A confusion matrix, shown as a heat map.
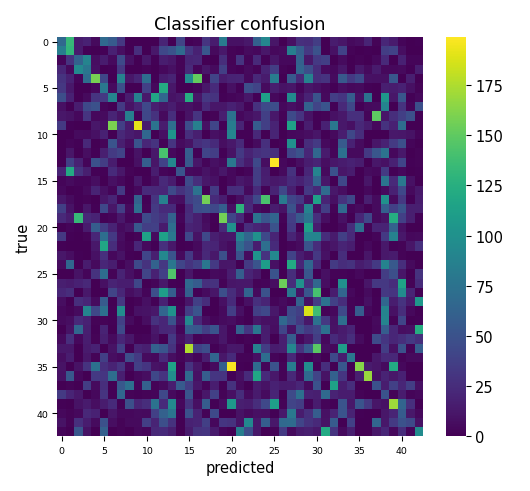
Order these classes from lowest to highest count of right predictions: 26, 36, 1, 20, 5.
5, 20, 1, 26, 36
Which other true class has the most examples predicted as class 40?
26
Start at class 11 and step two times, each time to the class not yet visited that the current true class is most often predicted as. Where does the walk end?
30
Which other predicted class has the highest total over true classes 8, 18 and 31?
21
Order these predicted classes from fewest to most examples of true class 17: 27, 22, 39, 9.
39, 22, 27, 9
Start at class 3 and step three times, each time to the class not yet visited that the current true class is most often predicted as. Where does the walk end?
42
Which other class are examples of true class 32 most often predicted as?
27
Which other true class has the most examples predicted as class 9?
6
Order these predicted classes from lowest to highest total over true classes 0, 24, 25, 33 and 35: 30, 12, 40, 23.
40, 12, 30, 23
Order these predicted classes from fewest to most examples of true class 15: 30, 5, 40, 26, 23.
5, 26, 23, 30, 40
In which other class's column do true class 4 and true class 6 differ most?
16
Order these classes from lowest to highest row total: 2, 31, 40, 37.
2, 40, 37, 31
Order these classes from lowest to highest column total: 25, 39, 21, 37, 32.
37, 32, 21, 25, 39
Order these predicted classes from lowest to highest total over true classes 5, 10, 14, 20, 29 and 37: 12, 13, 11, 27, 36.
36, 11, 27, 12, 13
